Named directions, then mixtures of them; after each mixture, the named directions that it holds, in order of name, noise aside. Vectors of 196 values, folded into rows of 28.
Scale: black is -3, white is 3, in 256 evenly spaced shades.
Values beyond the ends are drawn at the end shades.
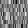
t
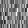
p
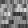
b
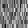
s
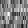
b, s, t.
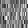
p, s, t.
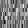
p, t.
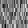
s.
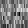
b, p, s.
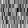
b, p.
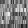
b, t.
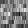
b.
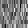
s.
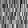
s.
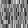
t.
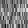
b, p, s.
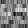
b.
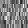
p, s, t.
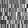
p, s.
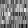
b, t.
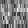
b, p, s.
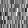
p.
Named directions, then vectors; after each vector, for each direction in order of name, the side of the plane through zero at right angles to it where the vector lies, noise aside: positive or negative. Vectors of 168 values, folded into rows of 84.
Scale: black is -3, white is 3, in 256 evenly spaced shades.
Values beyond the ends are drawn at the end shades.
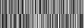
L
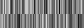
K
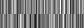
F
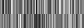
positive, negative, negative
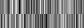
positive, negative, negative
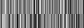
positive, positive, negative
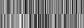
positive, negative, negative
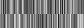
negative, negative, negative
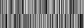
positive, positive, positive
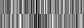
positive, negative, negative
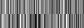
positive, positive, negative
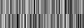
positive, positive, negative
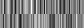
negative, positive, positive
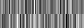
negative, negative, positive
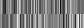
negative, negative, positive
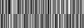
positive, negative, positive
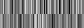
negative, positive, positive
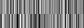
positive, positive, negative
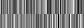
negative, negative, negative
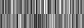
positive, negative, negative
